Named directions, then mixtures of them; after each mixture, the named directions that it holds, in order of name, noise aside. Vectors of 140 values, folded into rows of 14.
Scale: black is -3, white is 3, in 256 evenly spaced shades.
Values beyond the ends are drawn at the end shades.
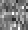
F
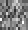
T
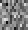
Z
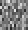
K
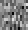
F, Z.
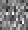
F, T.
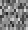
F, K.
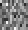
Z.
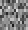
F, K.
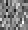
T, Z.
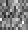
T.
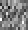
K, T.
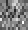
T.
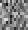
Z.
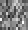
T.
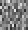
K.
